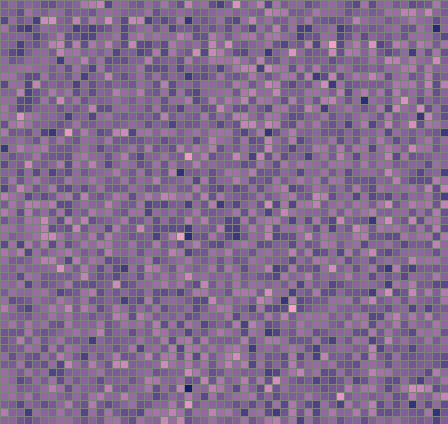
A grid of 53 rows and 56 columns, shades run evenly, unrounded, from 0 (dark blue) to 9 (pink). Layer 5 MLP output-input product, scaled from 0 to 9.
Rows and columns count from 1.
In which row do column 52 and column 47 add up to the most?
49
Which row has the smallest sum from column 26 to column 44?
4
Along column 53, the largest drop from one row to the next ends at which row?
15
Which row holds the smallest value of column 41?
14
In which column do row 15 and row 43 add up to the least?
12
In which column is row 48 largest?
35
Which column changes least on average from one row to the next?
2
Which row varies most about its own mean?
6
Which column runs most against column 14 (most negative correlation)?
24
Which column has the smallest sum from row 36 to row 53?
40
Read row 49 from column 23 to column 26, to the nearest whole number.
7 0 5 5
